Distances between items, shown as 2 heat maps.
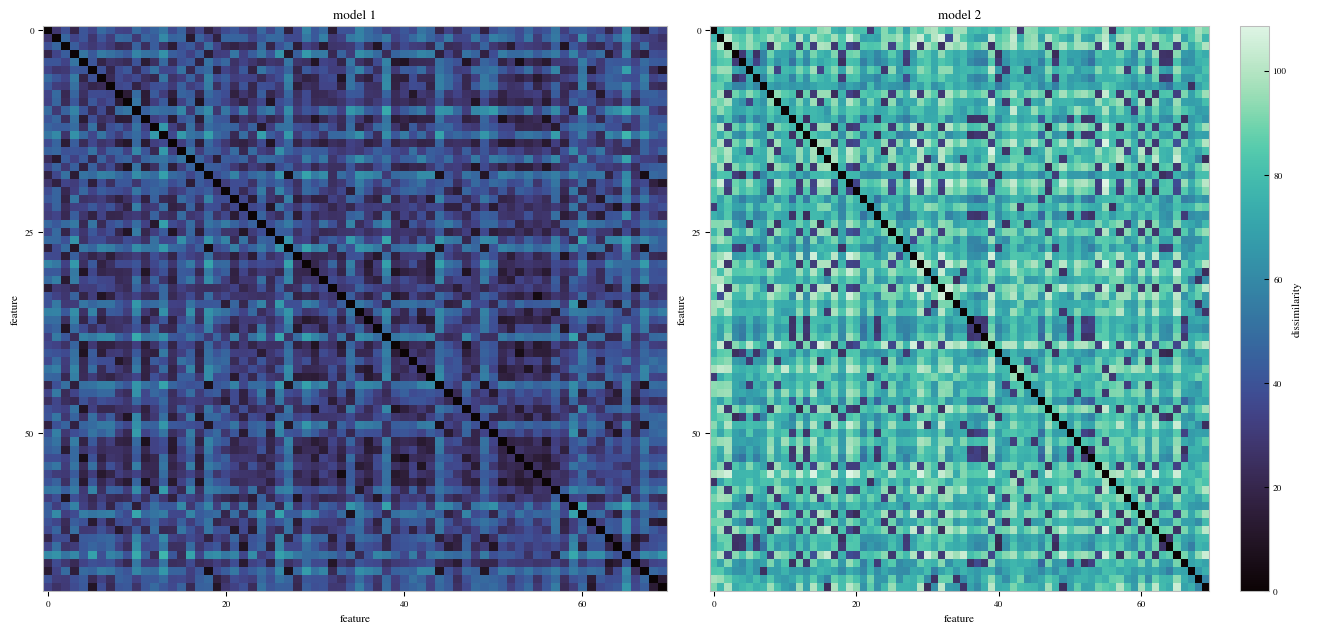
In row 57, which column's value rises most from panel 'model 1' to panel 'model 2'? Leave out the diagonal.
35
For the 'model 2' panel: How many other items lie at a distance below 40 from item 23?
9
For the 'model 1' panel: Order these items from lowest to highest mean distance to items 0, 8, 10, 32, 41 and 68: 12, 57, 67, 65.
67, 12, 57, 65
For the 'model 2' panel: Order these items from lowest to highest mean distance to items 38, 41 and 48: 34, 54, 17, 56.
34, 56, 54, 17
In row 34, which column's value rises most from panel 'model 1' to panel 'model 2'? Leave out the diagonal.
60
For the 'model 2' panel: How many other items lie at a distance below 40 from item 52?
9
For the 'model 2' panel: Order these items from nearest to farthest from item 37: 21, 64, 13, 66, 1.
13, 66, 21, 64, 1
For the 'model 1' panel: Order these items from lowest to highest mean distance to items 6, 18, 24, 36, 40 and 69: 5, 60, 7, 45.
7, 5, 45, 60
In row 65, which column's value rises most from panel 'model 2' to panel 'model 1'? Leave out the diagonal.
62
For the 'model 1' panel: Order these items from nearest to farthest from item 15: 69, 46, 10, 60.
46, 60, 69, 10
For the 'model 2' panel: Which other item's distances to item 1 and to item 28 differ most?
26
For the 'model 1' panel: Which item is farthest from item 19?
65
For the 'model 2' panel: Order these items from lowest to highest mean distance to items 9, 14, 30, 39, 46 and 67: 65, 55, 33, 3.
65, 3, 33, 55
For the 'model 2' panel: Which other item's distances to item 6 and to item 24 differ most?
15
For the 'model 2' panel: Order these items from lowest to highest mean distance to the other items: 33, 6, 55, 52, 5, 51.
6, 52, 5, 51, 33, 55
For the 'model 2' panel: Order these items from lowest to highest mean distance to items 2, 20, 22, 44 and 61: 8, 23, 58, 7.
8, 58, 7, 23
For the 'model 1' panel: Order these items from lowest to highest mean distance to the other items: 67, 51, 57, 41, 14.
14, 51, 41, 57, 67
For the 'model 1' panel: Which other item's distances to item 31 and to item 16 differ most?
1
